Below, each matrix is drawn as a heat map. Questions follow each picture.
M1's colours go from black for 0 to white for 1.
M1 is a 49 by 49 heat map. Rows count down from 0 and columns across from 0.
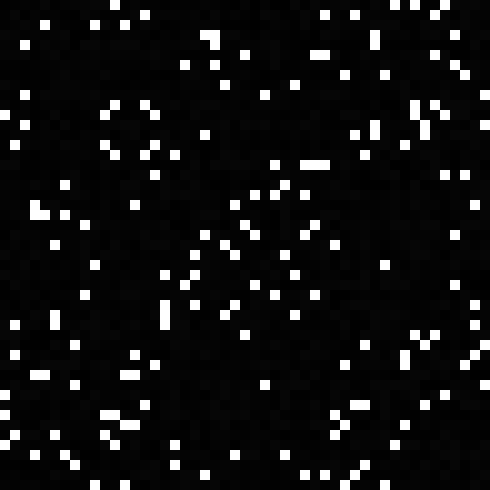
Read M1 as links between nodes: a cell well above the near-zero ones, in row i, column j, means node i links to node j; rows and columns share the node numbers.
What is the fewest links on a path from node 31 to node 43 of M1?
2
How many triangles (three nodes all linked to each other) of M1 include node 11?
3
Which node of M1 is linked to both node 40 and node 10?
node 14
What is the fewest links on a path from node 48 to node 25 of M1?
6
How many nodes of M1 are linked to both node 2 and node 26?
1
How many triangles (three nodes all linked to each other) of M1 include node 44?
2
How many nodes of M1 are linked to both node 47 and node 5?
1
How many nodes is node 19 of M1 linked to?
3
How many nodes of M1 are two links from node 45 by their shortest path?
6
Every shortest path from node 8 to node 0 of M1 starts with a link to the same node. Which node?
node 22
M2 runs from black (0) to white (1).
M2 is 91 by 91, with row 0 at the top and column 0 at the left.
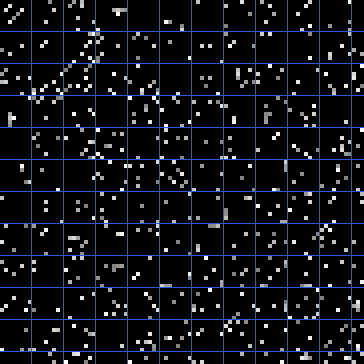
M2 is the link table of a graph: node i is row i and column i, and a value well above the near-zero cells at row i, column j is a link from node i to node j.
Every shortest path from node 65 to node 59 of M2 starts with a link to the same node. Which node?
node 0
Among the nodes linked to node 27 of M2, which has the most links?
node 22
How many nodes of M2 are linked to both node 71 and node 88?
4
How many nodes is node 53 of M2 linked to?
2
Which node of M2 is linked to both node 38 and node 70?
node 87
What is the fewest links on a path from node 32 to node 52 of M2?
4
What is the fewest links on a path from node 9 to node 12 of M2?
5
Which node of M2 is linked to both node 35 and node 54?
node 23
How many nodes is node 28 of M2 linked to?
9
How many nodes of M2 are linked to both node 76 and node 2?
3
